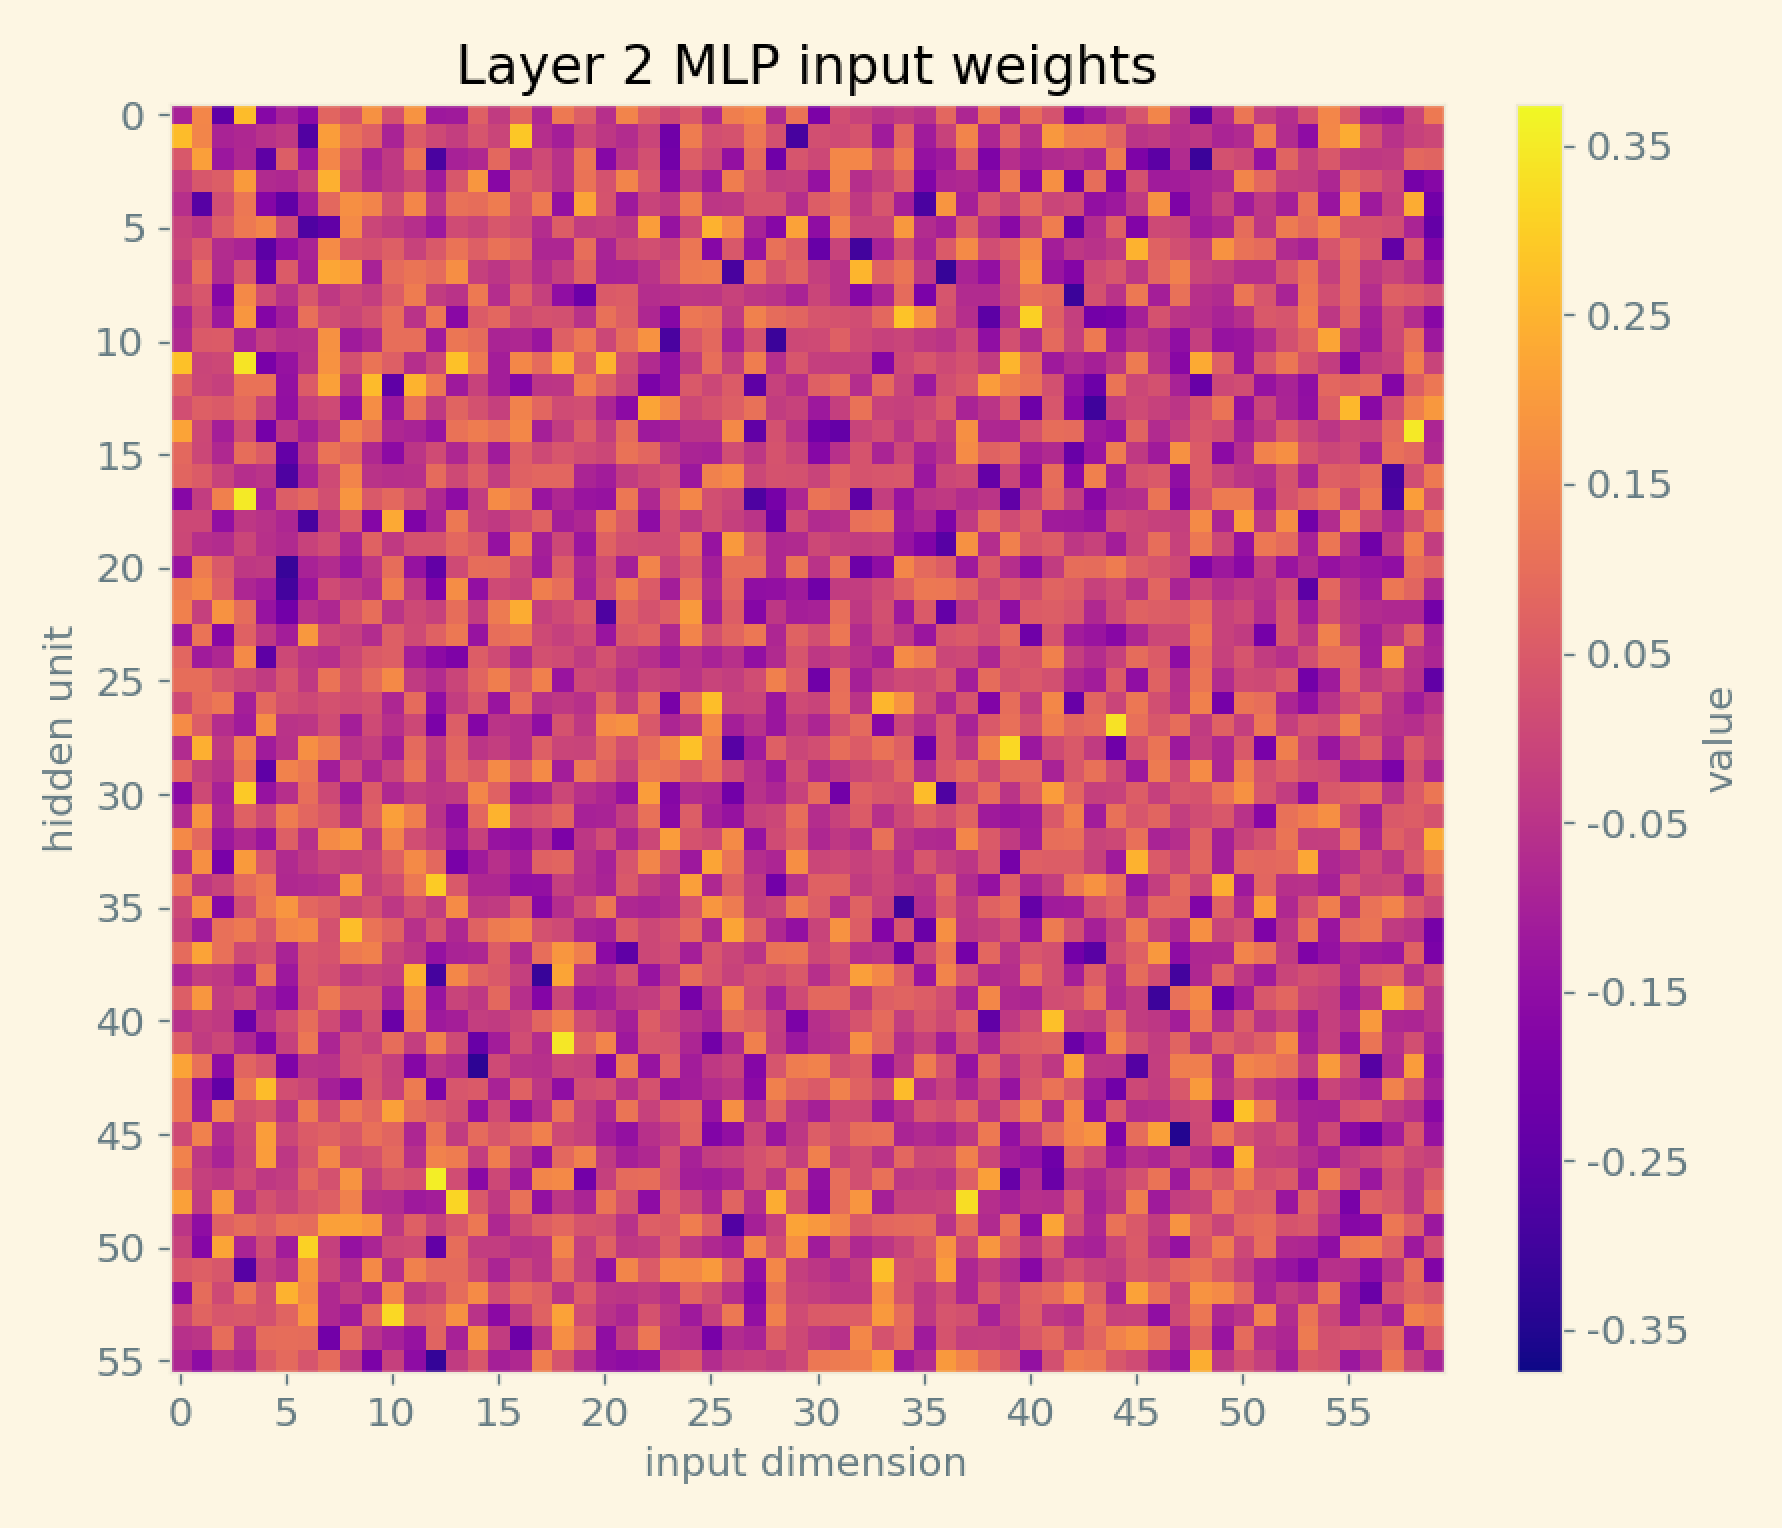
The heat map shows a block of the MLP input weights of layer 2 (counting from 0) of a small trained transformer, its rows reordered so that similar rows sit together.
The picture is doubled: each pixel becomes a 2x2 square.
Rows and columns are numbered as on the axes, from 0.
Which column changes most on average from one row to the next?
38
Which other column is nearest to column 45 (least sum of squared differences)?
14
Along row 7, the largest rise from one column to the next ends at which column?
27
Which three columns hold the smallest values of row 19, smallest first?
36, 56, 35
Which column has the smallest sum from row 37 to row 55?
55
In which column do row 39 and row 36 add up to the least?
46
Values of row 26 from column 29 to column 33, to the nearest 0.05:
0 0 0.1 -0.05 0.25
